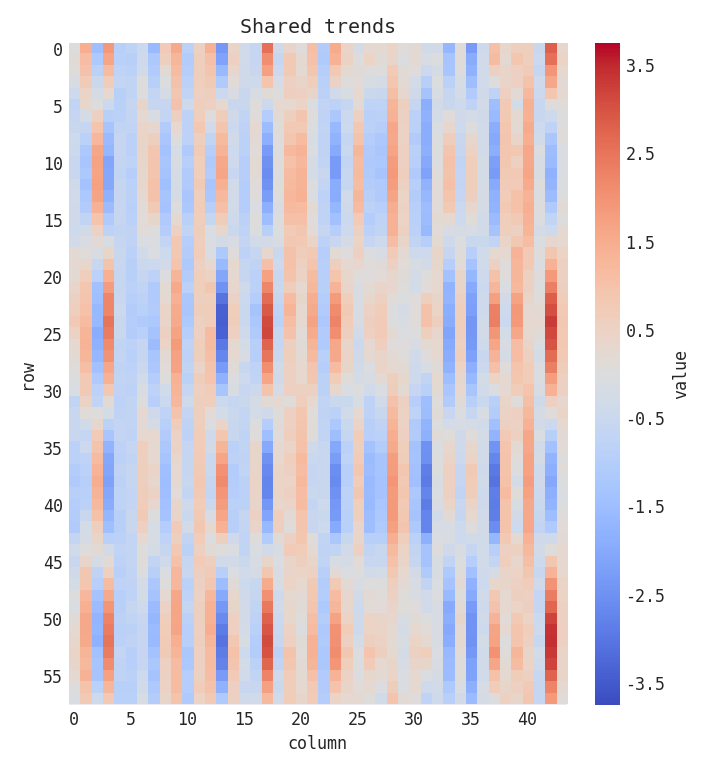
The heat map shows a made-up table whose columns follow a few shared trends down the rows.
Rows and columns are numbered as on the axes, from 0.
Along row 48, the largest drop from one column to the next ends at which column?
13
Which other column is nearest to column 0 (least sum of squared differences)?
24
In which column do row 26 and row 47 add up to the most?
42
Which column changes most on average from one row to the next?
17
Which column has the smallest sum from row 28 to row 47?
31
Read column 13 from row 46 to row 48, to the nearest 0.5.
-1 -1.5 -2
